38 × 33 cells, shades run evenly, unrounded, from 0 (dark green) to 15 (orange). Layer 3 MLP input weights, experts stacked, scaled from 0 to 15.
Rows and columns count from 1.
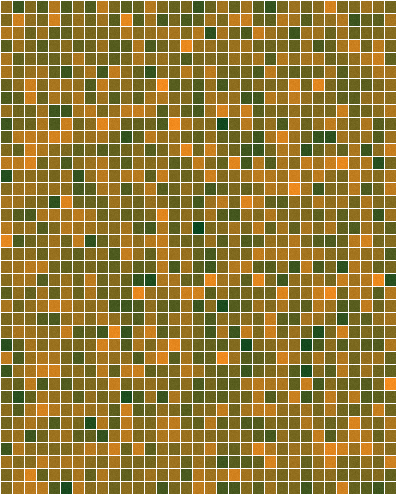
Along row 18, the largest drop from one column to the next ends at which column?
17
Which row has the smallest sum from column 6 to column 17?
31
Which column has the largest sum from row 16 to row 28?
14
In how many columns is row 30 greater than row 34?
15
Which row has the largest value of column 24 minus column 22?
11
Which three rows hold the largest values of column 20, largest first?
13, 37, 2
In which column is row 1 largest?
28
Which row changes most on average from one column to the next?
26
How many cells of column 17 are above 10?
5
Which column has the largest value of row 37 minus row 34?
3
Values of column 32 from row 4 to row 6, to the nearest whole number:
11 12 10
